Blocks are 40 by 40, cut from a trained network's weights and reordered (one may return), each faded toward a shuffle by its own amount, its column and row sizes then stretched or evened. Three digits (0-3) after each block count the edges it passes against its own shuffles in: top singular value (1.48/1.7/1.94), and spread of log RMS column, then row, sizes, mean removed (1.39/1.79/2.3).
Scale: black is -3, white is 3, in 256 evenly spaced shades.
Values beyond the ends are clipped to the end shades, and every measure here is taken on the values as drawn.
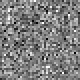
1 0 1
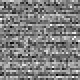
3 0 1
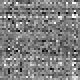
2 2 2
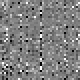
1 3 1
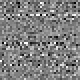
2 0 3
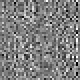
3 3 0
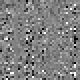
0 3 1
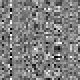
2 3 0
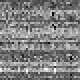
3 1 1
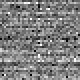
2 0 1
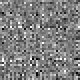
2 2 2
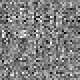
1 1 2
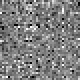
0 2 2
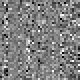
0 3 0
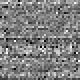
1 0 2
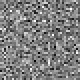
2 0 0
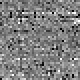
0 1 2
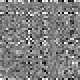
3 2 3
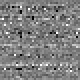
0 0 3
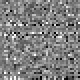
2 1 3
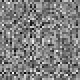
2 1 1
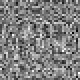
2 0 0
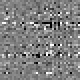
1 2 3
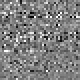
2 2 3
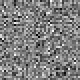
1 1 0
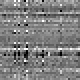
3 2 3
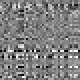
3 1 3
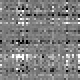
3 3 3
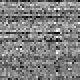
3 1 2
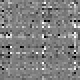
1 3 3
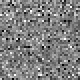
0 1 2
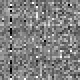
0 3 0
